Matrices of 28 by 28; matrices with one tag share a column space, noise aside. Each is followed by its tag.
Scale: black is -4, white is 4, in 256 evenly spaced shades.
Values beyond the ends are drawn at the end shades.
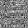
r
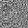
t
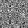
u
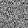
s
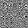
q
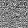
q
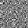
s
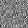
r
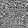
q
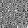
u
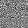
q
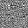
q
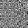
t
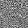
q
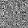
t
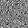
t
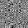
u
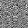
q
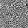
q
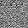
q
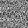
s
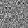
s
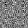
r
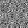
u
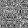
r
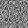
s
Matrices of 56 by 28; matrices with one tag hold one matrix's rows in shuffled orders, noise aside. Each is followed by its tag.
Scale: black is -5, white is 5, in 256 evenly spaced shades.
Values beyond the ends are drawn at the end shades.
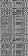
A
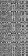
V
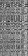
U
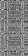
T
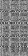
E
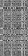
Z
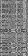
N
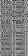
A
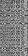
U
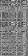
N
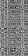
T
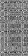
T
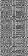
A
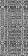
T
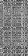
Z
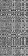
V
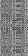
A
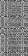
T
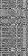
N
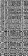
T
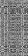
T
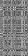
Z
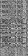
N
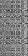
U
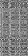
E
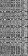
U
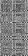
A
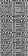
A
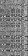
U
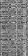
N
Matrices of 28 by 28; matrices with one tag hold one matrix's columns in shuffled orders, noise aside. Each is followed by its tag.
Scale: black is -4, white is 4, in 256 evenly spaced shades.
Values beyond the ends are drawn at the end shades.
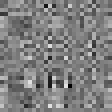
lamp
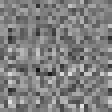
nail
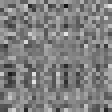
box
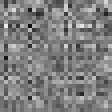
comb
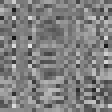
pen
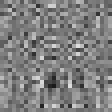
lamp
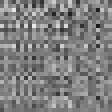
comb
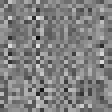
pen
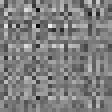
comb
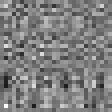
lamp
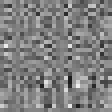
lamp
